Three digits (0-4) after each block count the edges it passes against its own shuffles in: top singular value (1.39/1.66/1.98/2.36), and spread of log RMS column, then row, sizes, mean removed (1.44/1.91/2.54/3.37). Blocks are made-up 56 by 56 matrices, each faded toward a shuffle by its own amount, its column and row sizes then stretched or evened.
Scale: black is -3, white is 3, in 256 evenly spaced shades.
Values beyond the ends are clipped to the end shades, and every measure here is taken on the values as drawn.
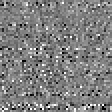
0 0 3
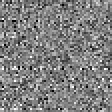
2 0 2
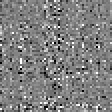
0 3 3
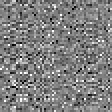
4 1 1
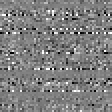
2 1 4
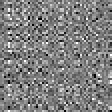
4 2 1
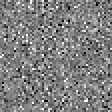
2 1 0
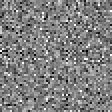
2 1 0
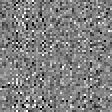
3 2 1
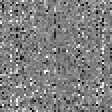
1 3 0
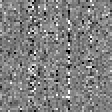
1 3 0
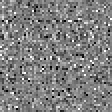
2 0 1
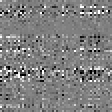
3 3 4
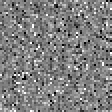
1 1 0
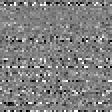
0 0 4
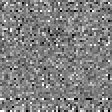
2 1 3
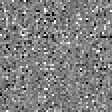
0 2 1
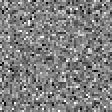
2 0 0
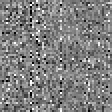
2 3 0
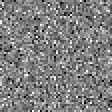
1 0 0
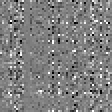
0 4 2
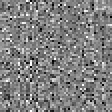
3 2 0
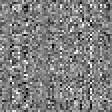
3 3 1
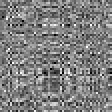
4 2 3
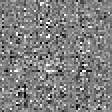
0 3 2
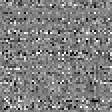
0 2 4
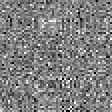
3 0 1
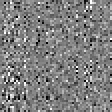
3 3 1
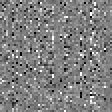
0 3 0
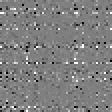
3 2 3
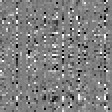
3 4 1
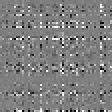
4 3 4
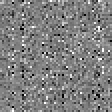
1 3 1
